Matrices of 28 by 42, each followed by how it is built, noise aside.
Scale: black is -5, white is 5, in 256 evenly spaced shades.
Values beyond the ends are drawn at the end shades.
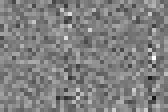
uneven columns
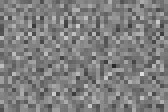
repeating columns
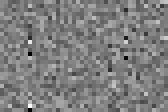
uneven columns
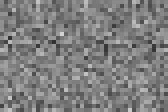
repeating columns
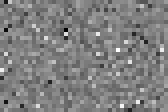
sparse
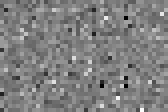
sparse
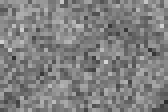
smooth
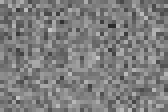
blocks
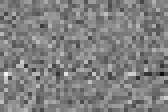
uneven rows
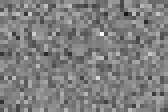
uneven rows
